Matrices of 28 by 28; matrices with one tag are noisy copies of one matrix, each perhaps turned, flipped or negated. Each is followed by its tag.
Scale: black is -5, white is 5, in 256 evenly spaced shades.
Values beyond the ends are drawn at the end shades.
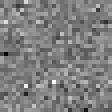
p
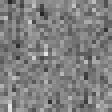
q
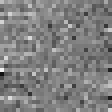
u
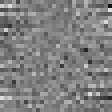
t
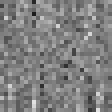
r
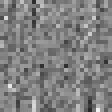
r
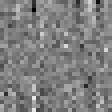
r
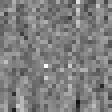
r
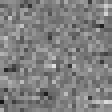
q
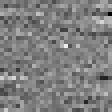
r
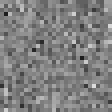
p
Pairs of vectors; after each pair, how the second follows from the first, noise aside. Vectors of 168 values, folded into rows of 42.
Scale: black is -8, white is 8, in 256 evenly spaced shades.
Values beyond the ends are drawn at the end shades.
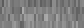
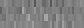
partly zeroed.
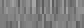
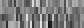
reversed, negated, scaled up.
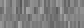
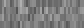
sign-scrambled.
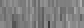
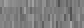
wrapped around, negated, partly zeroed.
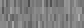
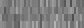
reversed, negated.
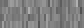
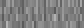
reversed.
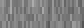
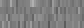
partly zeroed.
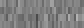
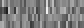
reversed, negated, scaled up.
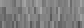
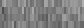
reversed, negated.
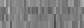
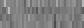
partly zeroed.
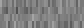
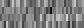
reversed, negated, scaled up.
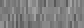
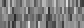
reversed, negated, scaled up.
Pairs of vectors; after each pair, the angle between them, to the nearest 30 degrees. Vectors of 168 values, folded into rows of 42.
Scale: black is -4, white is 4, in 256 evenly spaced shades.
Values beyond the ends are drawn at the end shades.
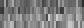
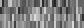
60 degrees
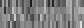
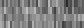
120 degrees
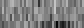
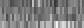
150 degrees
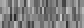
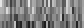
60 degrees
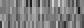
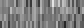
30 degrees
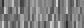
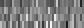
60 degrees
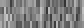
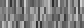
90 degrees
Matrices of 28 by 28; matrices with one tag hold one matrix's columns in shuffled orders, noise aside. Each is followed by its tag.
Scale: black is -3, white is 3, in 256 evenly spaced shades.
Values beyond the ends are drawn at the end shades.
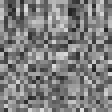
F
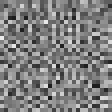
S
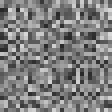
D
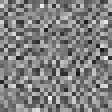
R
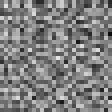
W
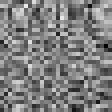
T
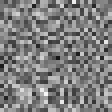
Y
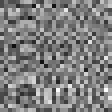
Y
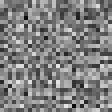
S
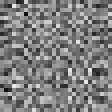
R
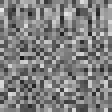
T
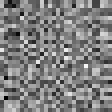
W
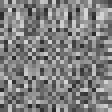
T
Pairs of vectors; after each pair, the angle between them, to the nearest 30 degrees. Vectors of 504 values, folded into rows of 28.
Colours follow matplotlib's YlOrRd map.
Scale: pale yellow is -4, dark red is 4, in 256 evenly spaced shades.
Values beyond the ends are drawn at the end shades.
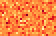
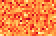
120 degrees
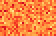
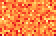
60 degrees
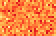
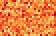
120 degrees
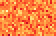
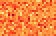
60 degrees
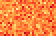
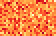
120 degrees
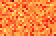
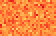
60 degrees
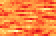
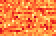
120 degrees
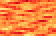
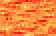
30 degrees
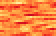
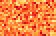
60 degrees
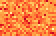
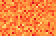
90 degrees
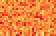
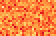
150 degrees
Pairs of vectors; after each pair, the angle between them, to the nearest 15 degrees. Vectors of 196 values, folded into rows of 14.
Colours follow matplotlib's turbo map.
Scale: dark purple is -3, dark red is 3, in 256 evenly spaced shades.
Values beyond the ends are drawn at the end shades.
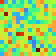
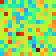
15 degrees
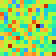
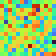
60 degrees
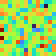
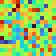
75 degrees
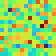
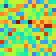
90 degrees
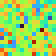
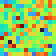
135 degrees
